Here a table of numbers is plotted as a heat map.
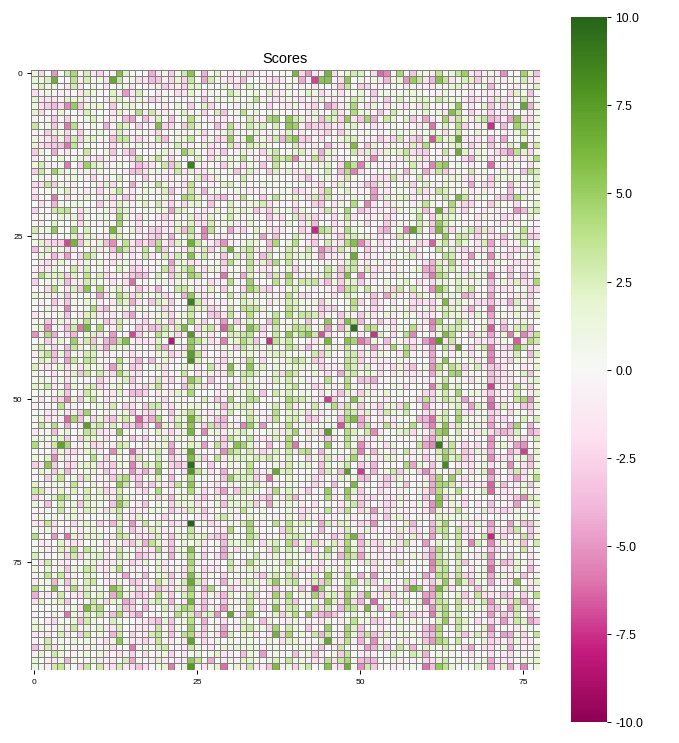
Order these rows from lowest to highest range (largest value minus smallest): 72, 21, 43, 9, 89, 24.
9, 89, 72, 21, 43, 24
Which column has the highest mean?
24
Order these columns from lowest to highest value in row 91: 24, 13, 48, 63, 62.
13, 63, 62, 48, 24
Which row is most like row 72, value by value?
51
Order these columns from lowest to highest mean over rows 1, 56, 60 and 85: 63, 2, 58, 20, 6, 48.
58, 20, 6, 2, 63, 48
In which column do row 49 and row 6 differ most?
16
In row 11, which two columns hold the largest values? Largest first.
75, 49
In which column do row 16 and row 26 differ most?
5
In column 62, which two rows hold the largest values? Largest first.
57, 41
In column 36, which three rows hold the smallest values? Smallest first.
41, 62, 66
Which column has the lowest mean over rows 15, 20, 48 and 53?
70
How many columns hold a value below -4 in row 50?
5
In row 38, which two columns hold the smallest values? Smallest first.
61, 29
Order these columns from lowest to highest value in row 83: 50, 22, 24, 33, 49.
50, 49, 24, 22, 33
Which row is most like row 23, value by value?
22
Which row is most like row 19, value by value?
12
